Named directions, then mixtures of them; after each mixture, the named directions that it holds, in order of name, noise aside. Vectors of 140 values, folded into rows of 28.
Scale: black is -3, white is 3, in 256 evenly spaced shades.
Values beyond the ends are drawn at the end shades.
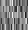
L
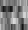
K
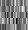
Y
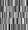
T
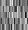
L.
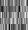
K, T.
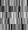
K, L, T.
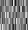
L, T, Y.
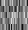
K, L, T.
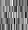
L.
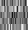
K, L, T.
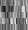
K, Y.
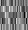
K, L, Y.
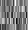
Y.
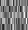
K, L, Y.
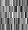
L.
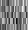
Y.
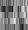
K, Y.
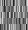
T, Y.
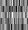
K, L.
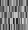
L, T, Y.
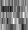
K, Y.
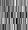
Y.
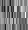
K, L, Y.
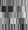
K, Y.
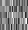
L.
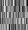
T, Y.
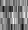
K, L.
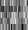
K, L, T.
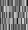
T.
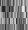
K, Y.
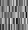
L, T, Y.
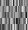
L, Y.
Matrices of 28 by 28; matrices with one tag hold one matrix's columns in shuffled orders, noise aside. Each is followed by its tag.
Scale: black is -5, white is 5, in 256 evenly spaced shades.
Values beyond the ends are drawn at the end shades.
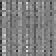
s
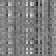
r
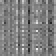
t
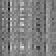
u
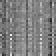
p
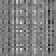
t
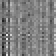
p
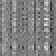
u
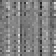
s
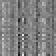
p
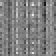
r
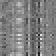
p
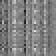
t
